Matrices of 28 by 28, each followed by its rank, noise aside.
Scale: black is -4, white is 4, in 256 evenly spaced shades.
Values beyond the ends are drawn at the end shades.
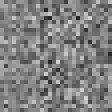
eight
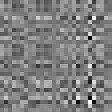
two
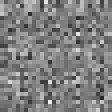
eight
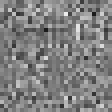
eight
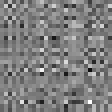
three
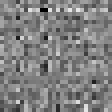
four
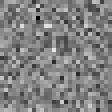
eight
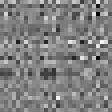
four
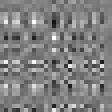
two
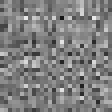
four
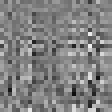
three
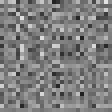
three
